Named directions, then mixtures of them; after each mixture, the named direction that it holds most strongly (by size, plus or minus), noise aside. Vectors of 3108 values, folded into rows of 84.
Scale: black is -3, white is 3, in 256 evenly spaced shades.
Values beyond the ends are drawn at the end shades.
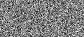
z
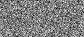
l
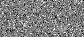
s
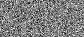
z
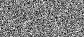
z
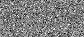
l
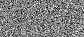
z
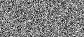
z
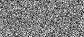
l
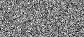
z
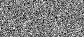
z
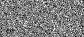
s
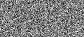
z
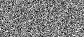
z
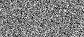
l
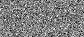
l
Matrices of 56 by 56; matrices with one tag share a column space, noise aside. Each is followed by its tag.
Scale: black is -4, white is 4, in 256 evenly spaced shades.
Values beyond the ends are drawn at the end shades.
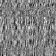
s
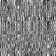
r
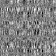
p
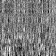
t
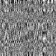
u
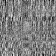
r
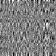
u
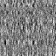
s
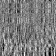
t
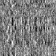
s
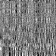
t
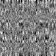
u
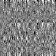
u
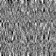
u
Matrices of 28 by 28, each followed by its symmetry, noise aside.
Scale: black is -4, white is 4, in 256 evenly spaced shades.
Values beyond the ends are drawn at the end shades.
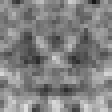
mirrored left to right.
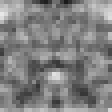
mirrored left to right.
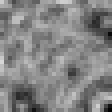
symmetric.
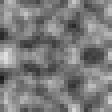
mirrored top to bottom.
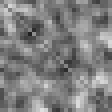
symmetric.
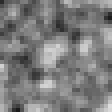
symmetric.
